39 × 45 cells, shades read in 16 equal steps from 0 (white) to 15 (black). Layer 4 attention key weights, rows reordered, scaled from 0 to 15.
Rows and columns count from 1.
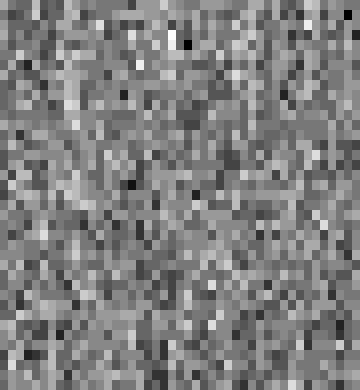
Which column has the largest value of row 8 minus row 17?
14
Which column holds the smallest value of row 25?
10
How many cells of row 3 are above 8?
14
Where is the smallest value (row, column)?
4, 22
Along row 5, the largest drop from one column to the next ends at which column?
25
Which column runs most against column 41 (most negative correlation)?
15
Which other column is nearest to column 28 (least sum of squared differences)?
23
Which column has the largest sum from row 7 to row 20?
29
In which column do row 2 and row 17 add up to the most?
44
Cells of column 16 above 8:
10
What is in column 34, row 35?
7
